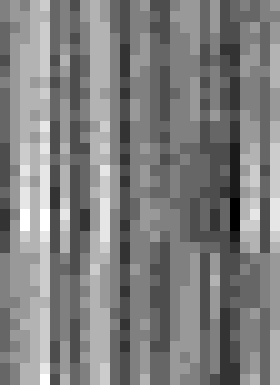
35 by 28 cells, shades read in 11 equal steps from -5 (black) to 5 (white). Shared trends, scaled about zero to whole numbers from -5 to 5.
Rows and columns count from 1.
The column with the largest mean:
5
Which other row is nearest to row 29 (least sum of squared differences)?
3
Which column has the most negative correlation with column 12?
19
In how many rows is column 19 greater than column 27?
28
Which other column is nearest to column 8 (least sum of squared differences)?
6
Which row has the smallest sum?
9
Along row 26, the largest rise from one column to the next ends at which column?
22
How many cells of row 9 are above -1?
16
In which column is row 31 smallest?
23
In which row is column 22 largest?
26
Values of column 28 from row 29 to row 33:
1 1 2 2 2
